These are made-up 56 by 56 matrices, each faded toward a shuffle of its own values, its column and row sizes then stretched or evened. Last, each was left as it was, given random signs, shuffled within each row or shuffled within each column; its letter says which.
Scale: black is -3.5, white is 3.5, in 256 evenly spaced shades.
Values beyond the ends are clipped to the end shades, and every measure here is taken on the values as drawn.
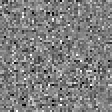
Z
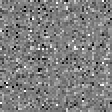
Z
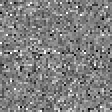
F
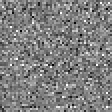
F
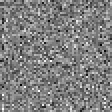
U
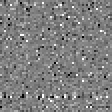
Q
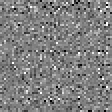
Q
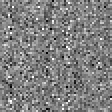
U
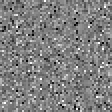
U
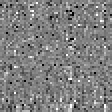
Q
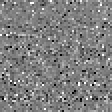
F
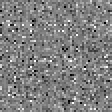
Z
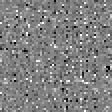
Z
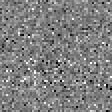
F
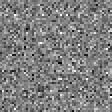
Z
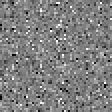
U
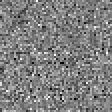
F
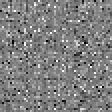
Q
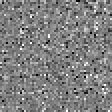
Z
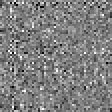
Q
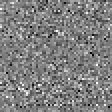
F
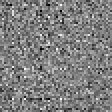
Z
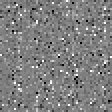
U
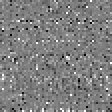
Q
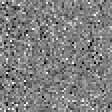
U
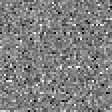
F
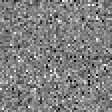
Z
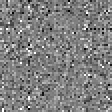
Z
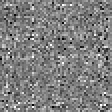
Z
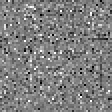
Z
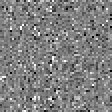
Q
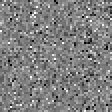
U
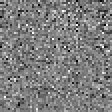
Z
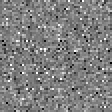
F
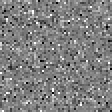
F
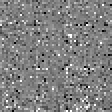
Z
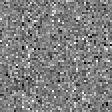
U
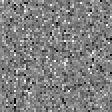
U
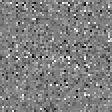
Z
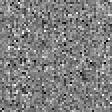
U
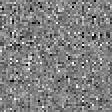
Q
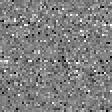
F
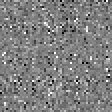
Q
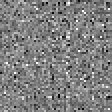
Q
